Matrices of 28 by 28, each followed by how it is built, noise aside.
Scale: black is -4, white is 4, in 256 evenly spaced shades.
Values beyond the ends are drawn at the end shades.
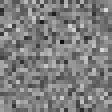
noise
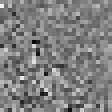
lower triangular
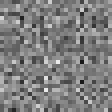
low rank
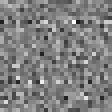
uneven rows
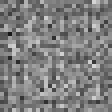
blocks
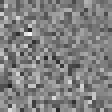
lower triangular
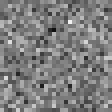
noise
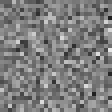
noise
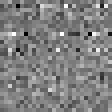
uneven rows
